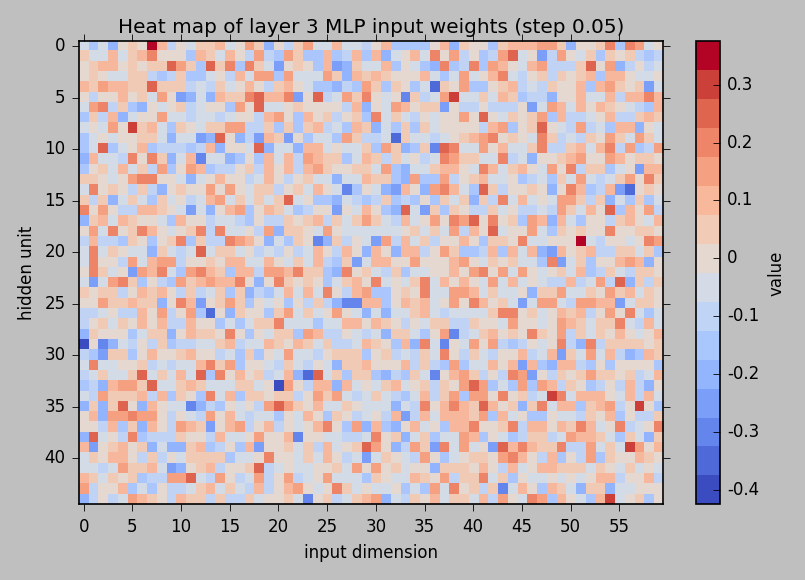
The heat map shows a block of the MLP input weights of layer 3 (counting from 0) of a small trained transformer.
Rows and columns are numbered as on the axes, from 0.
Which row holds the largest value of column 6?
32
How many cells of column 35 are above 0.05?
10
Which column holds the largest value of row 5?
38
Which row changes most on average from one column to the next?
39
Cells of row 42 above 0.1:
9
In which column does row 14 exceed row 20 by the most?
41
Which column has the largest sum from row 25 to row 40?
40
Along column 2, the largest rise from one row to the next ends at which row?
34
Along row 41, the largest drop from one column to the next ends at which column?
19
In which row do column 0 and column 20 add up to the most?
16
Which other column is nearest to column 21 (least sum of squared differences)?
50
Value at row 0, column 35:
-0.15
